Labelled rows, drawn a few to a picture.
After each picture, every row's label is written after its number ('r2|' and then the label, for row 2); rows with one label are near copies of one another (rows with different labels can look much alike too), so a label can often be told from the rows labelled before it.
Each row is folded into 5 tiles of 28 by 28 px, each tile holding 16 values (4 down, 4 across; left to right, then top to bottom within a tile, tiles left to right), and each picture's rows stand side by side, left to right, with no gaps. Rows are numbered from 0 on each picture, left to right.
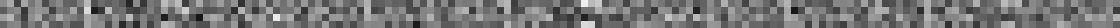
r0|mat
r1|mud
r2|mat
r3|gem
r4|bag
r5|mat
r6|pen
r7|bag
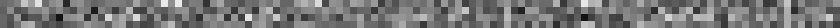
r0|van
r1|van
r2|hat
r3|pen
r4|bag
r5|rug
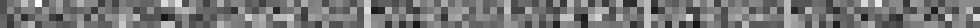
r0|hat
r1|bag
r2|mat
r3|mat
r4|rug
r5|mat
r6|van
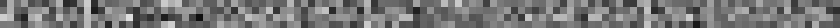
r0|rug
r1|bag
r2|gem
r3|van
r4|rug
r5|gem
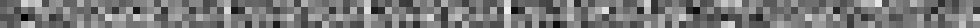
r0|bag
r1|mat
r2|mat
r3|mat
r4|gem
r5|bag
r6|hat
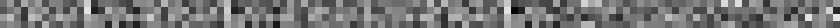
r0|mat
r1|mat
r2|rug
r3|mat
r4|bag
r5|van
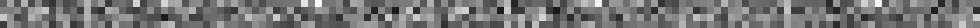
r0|pen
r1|bag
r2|van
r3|gem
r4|hat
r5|mat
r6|hat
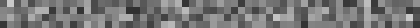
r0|gem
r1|mud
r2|rug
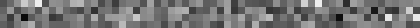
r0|hat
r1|gem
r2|van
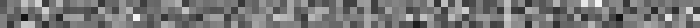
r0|mud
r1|mud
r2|rug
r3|pen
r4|van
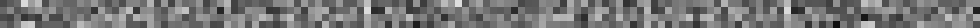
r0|bag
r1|gem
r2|mat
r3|hat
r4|rug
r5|mat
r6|bag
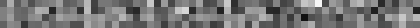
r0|gem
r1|gem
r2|hat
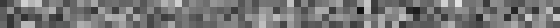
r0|bag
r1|hat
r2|gem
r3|van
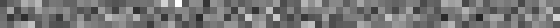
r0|bag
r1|van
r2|bag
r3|mud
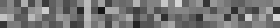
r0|pen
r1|van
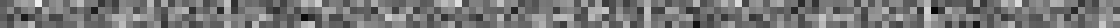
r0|hat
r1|gem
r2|bag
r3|hat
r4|pen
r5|hat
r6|mat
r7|hat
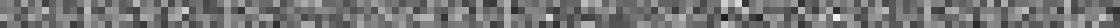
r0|pen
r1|pen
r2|bag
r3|rug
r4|bag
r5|mud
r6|pen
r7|gem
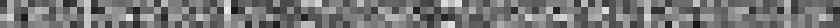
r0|rug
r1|mat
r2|bag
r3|bag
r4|pen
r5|gem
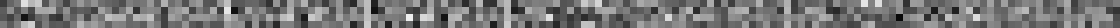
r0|bag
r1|mat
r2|rug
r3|rug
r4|bag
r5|gem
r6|van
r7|gem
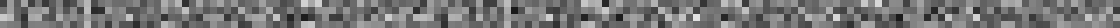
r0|rug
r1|mud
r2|bag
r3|rug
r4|mud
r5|mud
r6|van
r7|bag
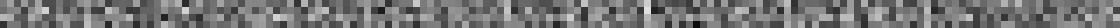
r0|pen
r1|mud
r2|pen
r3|mat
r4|mat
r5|gem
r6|rug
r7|van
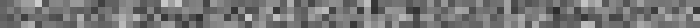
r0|hat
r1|van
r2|gem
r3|gem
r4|bag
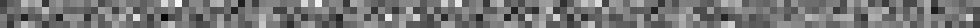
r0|mud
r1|hat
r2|van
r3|van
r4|hat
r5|bag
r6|rug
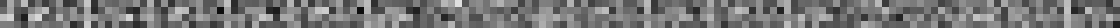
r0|rug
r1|gem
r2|gem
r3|hat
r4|gem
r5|gem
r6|mud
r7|mat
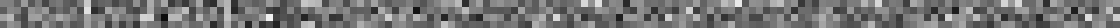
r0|mat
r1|rug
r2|bag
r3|mud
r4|van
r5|hat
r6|van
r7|van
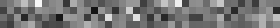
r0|van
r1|hat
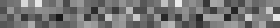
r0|van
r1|van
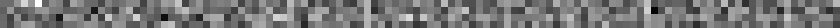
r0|van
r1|mud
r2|rug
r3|pen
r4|mat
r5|pen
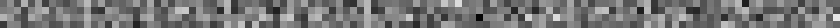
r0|pen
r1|gem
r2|rug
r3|van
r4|gem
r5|mud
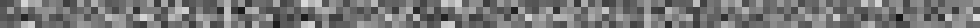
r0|bag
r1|pen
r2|bag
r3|bag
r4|pen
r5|mud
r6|van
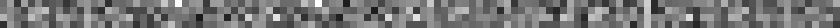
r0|pen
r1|van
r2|van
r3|gem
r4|rug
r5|pen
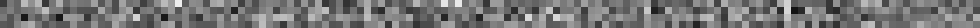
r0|mud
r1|hat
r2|pen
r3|van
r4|mat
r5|mat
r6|bag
